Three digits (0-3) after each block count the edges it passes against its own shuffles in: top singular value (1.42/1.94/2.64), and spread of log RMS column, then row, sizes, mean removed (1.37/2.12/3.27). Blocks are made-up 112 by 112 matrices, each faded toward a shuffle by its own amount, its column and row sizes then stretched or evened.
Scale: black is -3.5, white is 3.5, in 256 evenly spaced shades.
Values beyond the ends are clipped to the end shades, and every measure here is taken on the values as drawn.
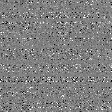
1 1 3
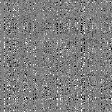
2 3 2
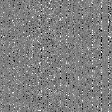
1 3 0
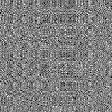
3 0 1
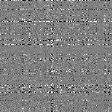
2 2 3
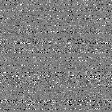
0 1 3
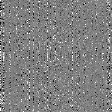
2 3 0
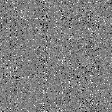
0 2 1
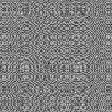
3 0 2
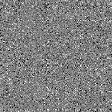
2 1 1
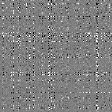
2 3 3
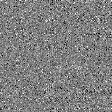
1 1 1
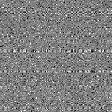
3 0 2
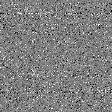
0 0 2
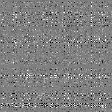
2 2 3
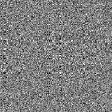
2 2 1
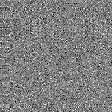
2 0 0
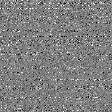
1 0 3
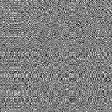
3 1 2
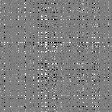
2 3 3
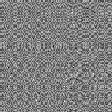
3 0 1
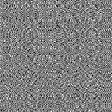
3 0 1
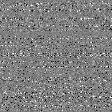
1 0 3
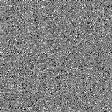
2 0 1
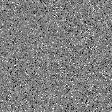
0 1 0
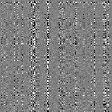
3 3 2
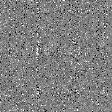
1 2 1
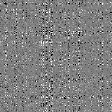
2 3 2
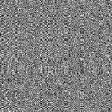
3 2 1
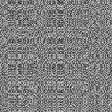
3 2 0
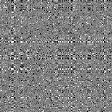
3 2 2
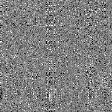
2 2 1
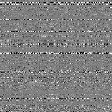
3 0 3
